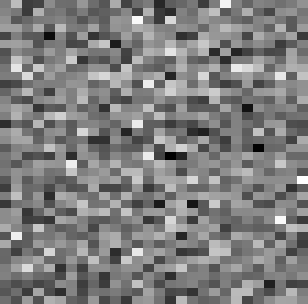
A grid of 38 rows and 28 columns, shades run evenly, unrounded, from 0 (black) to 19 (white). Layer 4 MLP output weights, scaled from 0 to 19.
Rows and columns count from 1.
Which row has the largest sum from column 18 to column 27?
9
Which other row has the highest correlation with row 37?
2
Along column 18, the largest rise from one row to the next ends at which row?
27
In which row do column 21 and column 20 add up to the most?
32
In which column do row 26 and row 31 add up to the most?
20
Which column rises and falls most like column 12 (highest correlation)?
19
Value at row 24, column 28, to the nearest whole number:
7
